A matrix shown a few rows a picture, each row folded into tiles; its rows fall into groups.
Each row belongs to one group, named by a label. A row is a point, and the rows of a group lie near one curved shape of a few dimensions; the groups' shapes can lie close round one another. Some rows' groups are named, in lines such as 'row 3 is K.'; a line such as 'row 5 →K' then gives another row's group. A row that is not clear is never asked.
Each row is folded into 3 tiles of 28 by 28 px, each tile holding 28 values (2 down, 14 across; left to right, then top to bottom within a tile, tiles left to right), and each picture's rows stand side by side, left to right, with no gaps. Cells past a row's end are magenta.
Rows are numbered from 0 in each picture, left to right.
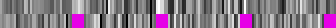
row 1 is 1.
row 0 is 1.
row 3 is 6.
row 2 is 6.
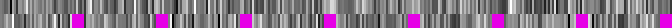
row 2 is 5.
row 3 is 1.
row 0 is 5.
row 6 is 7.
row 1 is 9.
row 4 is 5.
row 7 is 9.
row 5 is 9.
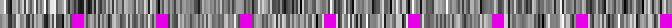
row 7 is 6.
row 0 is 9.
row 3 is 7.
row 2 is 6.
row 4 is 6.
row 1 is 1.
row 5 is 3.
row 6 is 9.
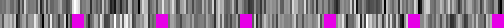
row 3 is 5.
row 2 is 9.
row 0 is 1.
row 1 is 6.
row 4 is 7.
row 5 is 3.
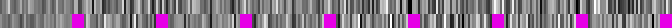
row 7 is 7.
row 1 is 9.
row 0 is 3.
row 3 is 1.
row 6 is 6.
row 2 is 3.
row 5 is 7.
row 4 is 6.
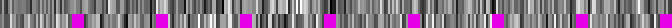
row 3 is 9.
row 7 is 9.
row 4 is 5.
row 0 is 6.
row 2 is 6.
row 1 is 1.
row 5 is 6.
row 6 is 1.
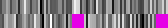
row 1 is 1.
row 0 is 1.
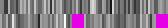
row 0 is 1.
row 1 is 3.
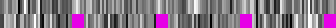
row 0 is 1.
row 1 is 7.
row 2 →5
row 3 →9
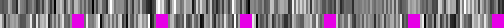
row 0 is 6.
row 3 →9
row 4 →1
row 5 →9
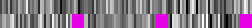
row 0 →5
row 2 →1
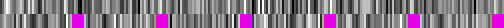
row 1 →6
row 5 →6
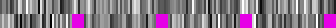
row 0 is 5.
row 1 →9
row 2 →1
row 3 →9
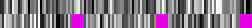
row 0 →1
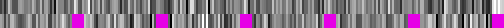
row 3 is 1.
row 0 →6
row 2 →1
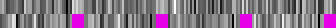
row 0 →1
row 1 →1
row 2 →7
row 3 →7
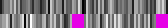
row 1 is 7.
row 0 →7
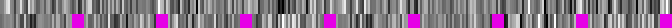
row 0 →3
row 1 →7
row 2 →1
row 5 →9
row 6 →1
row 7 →7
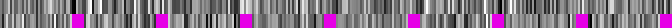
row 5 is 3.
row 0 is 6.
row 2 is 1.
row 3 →9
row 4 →3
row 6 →7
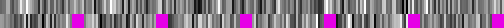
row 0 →5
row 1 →5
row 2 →6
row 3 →7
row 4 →1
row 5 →7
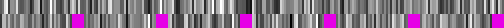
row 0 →9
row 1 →3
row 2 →9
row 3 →9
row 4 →6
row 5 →9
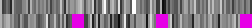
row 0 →1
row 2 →5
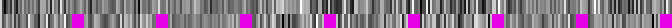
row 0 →1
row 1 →6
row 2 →3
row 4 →6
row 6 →1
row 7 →7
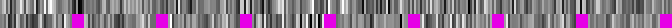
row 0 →9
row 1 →9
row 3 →5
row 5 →3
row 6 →9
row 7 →3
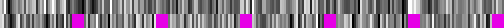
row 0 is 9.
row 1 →5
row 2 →7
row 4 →1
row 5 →5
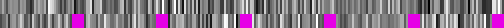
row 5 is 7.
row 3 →1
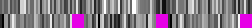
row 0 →1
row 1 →9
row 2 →1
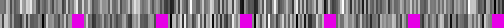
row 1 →9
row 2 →1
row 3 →1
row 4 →7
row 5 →6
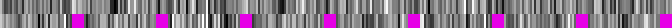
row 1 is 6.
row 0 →1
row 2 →1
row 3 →6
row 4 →9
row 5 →9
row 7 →9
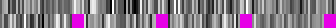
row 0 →7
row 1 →3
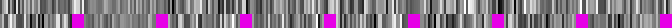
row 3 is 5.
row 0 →7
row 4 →9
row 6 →5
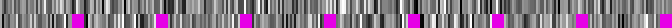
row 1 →1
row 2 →6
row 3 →7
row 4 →3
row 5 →1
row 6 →6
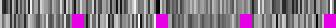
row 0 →1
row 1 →6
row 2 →5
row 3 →7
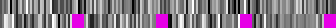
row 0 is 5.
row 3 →1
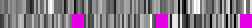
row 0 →6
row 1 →6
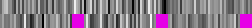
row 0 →7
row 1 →3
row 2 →5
